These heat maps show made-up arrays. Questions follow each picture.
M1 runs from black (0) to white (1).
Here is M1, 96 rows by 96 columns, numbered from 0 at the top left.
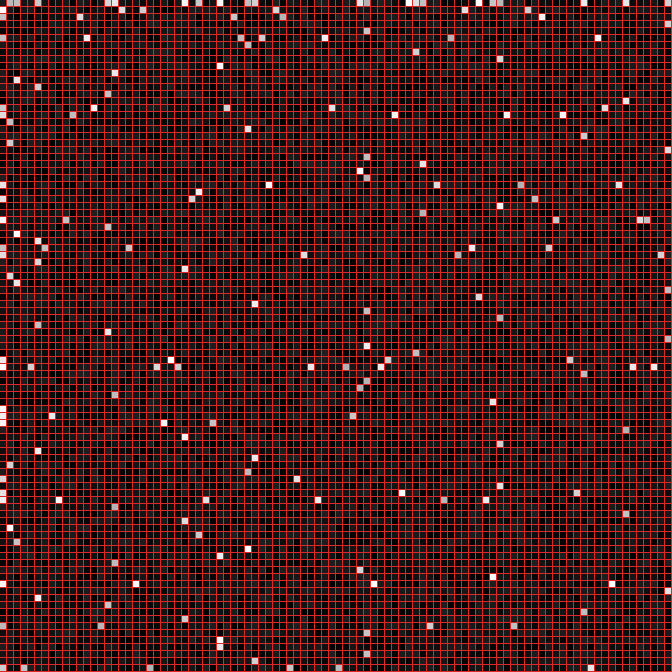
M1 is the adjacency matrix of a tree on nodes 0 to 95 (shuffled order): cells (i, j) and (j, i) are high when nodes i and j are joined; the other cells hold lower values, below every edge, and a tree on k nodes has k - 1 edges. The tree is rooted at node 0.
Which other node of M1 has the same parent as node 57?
82
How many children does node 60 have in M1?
2
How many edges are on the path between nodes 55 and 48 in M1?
4
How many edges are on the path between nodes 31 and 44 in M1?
3
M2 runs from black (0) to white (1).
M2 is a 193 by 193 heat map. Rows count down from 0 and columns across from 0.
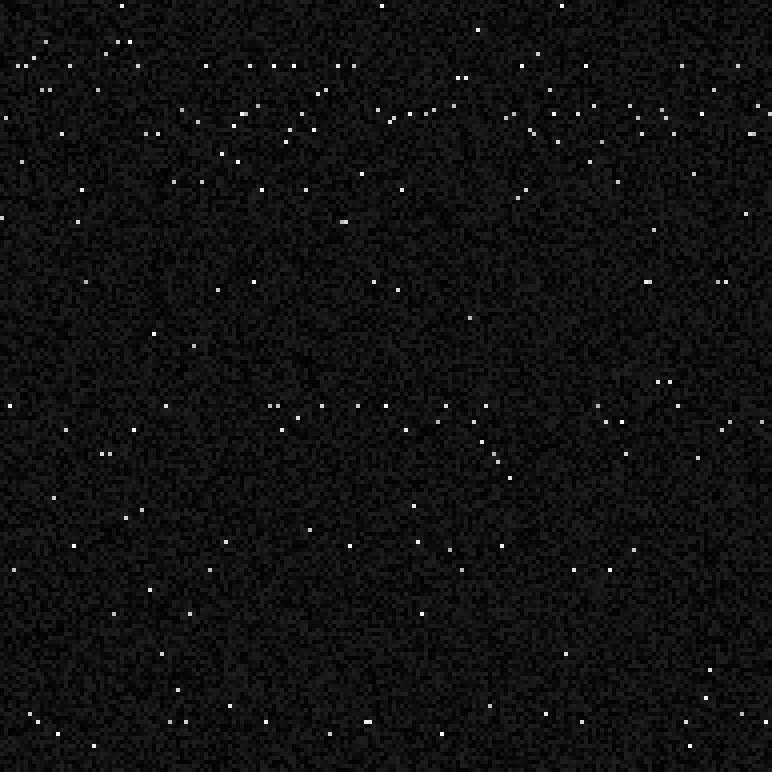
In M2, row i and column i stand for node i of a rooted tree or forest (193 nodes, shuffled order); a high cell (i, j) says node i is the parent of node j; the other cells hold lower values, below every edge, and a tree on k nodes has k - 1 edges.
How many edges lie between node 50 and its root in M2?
8
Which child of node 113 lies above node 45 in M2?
27
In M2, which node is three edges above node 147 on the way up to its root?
57
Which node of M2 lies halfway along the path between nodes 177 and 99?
29
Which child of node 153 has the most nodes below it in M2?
28
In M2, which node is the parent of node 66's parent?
107
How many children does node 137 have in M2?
2
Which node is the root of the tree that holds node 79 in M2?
53
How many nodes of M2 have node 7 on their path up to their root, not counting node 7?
6
